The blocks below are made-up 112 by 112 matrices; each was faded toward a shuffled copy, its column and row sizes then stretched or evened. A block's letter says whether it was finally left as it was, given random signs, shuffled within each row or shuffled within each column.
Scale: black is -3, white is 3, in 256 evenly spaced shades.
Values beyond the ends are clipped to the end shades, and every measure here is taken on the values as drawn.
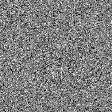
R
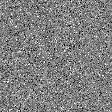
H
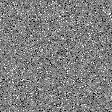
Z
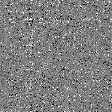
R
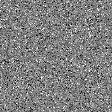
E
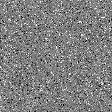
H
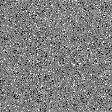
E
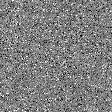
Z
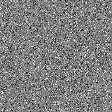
E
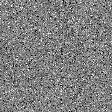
H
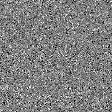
R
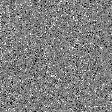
H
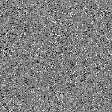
R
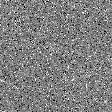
H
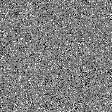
E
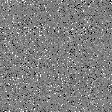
R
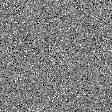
E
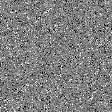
E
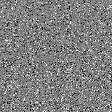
R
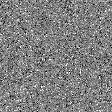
H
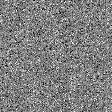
H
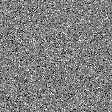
Z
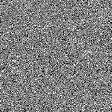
R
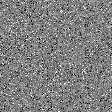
H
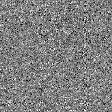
R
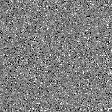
E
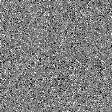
E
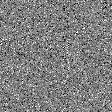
H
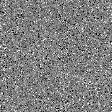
H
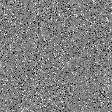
H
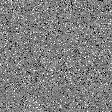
Z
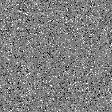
E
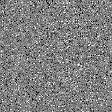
R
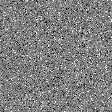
H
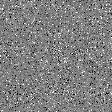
E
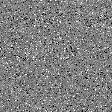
Z
